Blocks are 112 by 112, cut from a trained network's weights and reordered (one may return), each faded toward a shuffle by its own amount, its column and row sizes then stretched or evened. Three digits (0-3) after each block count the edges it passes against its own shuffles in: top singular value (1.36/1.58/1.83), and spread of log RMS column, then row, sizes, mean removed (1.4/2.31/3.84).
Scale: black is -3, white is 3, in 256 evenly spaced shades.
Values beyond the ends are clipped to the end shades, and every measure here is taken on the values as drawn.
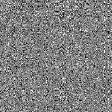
3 2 1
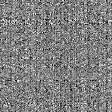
2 0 2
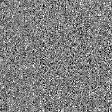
2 2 0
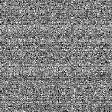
3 1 0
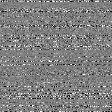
0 0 3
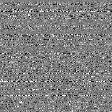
1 0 3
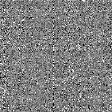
1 2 1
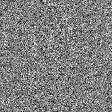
2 1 0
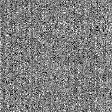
1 1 1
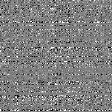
0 2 3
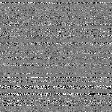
1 1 3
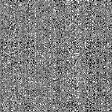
1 2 2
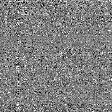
0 1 2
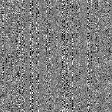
1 3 0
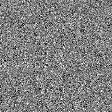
0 1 1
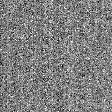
0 1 0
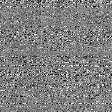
0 0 3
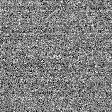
1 0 0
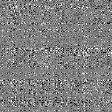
0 2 3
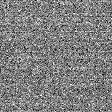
1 0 0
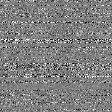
0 0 3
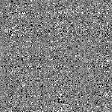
0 2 2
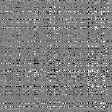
3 2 3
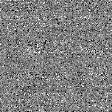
0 1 2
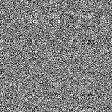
3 0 1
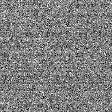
1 1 0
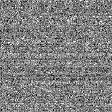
2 0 1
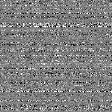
2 1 3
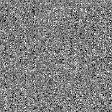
0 2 1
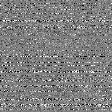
0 0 3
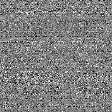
1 1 2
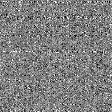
0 0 2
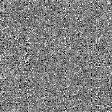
0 2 0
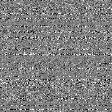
0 0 3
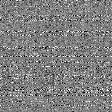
0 0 3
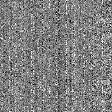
2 2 0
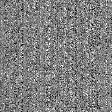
1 2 0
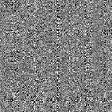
3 2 1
